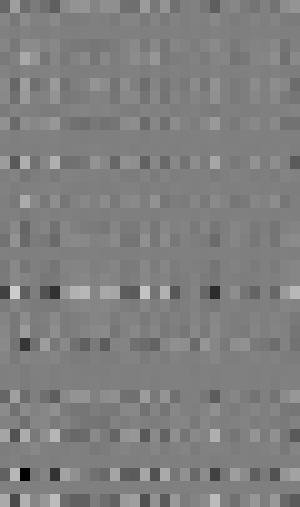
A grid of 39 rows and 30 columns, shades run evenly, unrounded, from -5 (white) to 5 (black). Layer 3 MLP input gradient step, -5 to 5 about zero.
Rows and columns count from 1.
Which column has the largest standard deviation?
3
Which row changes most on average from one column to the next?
37
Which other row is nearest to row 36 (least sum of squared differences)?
30
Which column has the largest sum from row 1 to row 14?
2
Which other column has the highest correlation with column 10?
20
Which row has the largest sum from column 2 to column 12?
27
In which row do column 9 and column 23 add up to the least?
23
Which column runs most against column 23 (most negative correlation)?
25
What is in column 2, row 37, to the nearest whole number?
-2
